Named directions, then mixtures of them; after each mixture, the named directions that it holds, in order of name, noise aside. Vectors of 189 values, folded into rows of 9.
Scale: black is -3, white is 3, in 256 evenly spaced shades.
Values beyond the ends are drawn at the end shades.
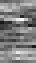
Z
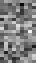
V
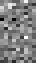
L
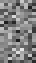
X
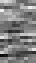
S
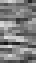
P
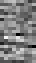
P, V, Z.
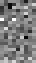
L.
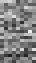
S, V, X.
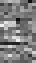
P, X.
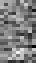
P, X, Z.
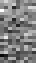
L, S.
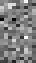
L.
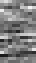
S.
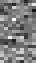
L, P, Z.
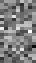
V, X.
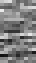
S.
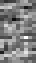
L, S, V.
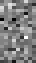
L.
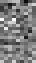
L, P, X.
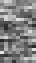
S, V, Z.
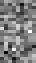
V.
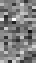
L, V, X.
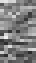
P, S.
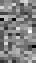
L, V, Z.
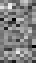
L, X, Z.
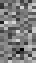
X.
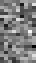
V, Z.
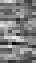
P.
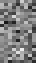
X.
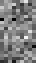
L, V.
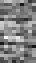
P, V.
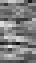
P.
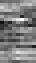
Z.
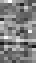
P, S, V.
